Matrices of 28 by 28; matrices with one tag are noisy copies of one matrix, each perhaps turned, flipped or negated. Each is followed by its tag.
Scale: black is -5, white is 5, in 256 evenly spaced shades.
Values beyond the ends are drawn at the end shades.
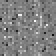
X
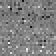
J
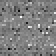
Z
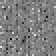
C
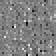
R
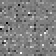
R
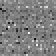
Z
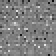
C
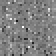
Z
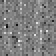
X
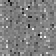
Z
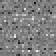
X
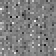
C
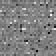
R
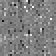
R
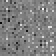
J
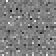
C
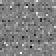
X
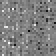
J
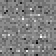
X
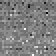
J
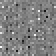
C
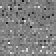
J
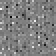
C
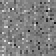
J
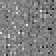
J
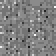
C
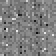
X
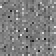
C
